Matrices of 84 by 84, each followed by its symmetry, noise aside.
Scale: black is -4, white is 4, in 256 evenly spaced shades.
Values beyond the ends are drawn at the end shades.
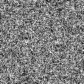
same after a half turn.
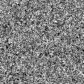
no symmetry.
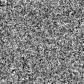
antisymmetric.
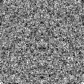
mirrored left to right.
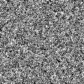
no symmetry.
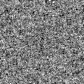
same after a half turn.
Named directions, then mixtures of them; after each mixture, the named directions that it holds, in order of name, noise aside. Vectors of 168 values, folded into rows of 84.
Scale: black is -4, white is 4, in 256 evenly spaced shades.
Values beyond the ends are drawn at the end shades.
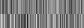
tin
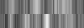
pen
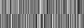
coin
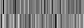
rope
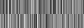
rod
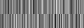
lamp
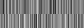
rod.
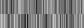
pen, tin.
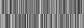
coin, rope, tin.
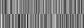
coin, rope, tin.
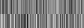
tin.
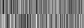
rope, tin.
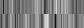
lamp, pen, rope.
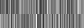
coin, tin.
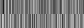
lamp, rod, rope.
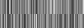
lamp, rod, tin.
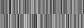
coin, rod.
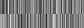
rod, tin.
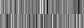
coin, rope.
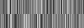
coin, pen, rod.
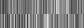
lamp, pen, tin.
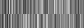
coin, lamp, pen.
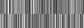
lamp, rod.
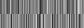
coin.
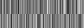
coin.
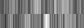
pen.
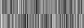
coin, pen, tin.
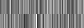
coin, rod, tin.
